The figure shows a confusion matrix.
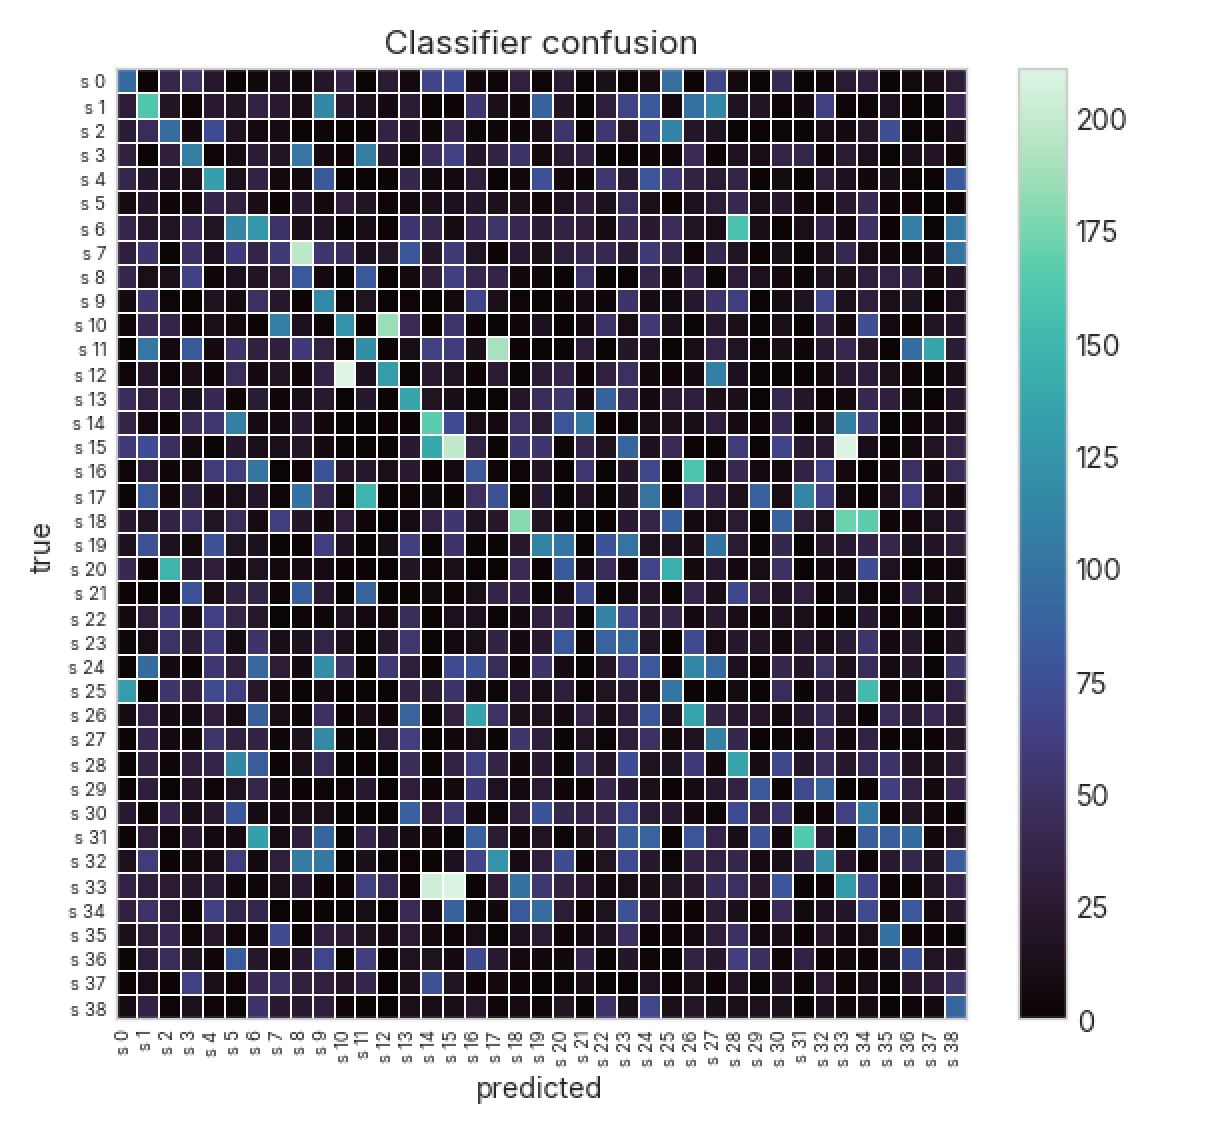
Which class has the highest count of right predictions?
s 15
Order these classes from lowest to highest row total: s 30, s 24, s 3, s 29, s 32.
s 29, s 3, s 30, s 32, s 24
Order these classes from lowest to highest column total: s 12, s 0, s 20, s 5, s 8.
s 12, s 0, s 20, s 8, s 5
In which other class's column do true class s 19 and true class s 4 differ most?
s 20
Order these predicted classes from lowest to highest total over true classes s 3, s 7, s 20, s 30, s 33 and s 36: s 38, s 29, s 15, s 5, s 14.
s 29, s 38, s 5, s 14, s 15
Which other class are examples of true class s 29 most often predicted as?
s 32
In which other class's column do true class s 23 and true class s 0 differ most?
s 25
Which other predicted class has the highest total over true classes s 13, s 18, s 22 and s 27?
s 34
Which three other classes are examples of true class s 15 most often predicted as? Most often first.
s 33, s 14, s 23
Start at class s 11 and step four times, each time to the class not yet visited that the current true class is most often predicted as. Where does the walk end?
s 28
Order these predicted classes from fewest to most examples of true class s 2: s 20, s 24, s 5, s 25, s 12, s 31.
s 31, s 5, s 12, s 20, s 24, s 25
